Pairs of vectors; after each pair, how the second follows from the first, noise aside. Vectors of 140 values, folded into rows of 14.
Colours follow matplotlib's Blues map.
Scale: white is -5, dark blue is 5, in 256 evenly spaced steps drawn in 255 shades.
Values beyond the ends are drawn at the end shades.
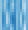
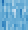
reversed, negated, partly zeroed.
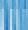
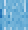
wrapped around, partly zeroed.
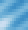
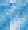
wrapped around.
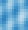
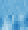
wrapped around, partly zeroed.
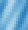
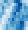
wrapped around, negated, scaled up.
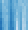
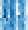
wrapped around, negated, scaled up.
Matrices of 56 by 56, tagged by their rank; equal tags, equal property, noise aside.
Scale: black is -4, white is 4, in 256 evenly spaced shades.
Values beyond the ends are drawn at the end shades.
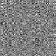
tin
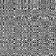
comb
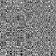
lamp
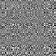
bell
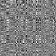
bell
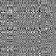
bell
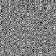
tin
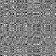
comb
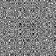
lamp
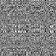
lamp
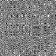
tin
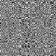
bell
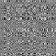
bell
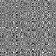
bell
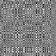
comb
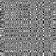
comb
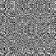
lamp
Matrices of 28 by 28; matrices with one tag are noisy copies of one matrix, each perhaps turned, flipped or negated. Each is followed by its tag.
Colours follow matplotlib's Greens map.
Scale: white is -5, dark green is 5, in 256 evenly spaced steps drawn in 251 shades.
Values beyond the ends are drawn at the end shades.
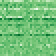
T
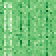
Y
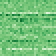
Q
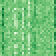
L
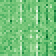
T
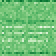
L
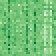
Y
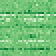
Q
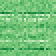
Q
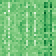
Y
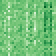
Y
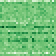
L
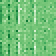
T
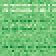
Y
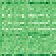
L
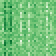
Y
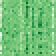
L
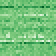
Q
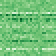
Q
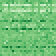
Y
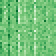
T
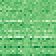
T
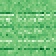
Q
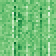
Q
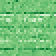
Q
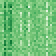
Y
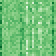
L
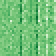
T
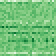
L
